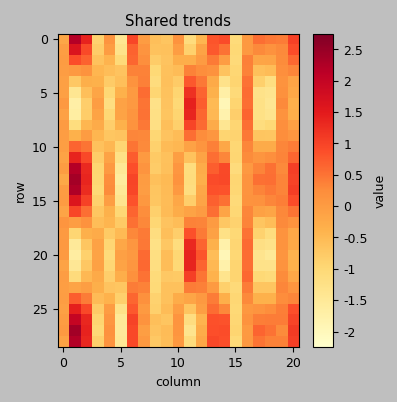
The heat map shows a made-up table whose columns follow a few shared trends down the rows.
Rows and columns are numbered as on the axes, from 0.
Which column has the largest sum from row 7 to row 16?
1
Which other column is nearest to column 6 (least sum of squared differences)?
20
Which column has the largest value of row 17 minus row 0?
11
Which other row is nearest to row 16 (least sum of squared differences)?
2
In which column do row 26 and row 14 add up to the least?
5
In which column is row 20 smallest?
14
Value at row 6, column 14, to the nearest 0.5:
-2
